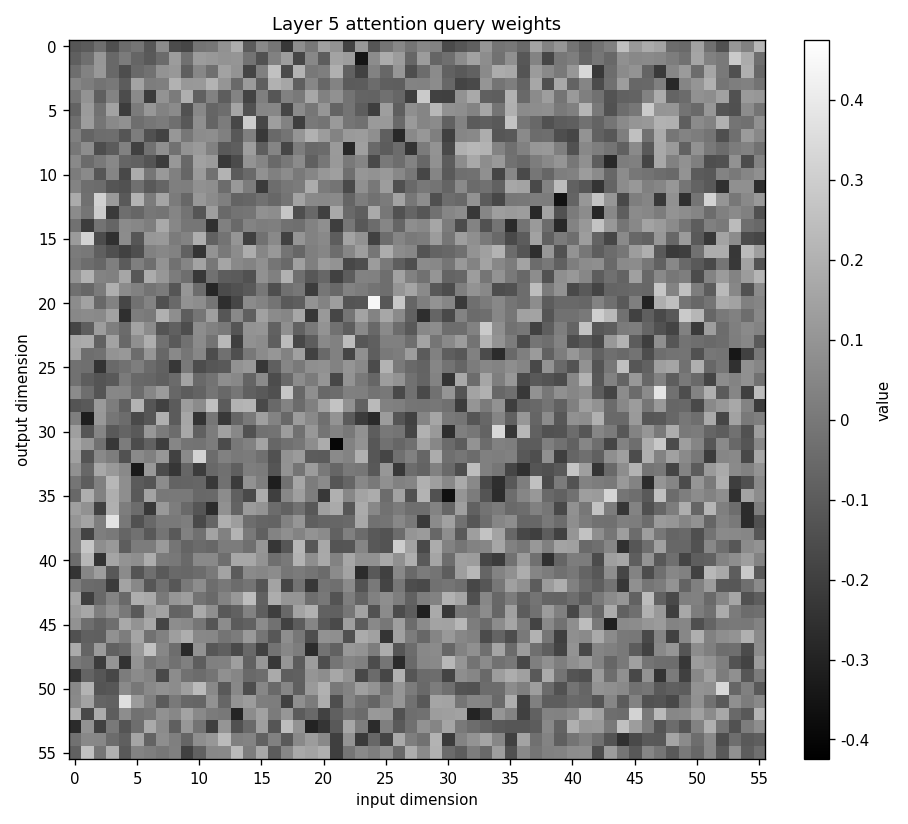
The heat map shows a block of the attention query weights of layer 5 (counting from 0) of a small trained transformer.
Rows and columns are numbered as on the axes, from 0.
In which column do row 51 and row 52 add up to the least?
36
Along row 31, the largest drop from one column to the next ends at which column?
21
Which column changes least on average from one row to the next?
8
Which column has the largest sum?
29
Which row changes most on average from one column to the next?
35
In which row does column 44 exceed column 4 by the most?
53
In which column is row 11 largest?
39
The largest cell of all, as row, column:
20, 24
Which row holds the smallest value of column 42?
13
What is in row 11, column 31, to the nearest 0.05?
0.05
